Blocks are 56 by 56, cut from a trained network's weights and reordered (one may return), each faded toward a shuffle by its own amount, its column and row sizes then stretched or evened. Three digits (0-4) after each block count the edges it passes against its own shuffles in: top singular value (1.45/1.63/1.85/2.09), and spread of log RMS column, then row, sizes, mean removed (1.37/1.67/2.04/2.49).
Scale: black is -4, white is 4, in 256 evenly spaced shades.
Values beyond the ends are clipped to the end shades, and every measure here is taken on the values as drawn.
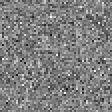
0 0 1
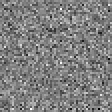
2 2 2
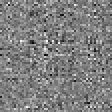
2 3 3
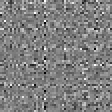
3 3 4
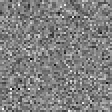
3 1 1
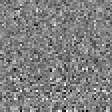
3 1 3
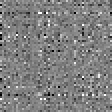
1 4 3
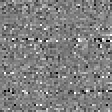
0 2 4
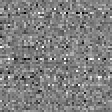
2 2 4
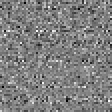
1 0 4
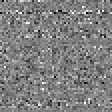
0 1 4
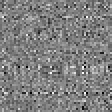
3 2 3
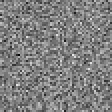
3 1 0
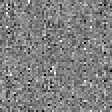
0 3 1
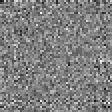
3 2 2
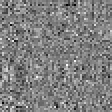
3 1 2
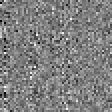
1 3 0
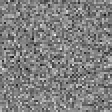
1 0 1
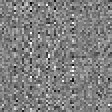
4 4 0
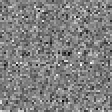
0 0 3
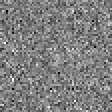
1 1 1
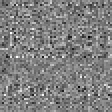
2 0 4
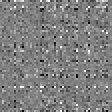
3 4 4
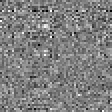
4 1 3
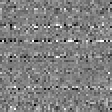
4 2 4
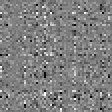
2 4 3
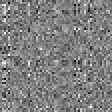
3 4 2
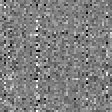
0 4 1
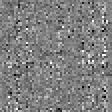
0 4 2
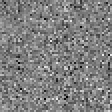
2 2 2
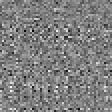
4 3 3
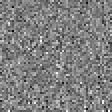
1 2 1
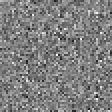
1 2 2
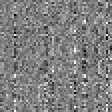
4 4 0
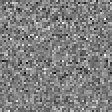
1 0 3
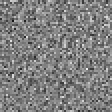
3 1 1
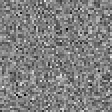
3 0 0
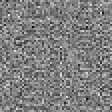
4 2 0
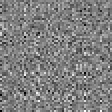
4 3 2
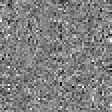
2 3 1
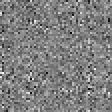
2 3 2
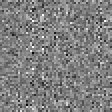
3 3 1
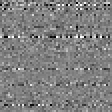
4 1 4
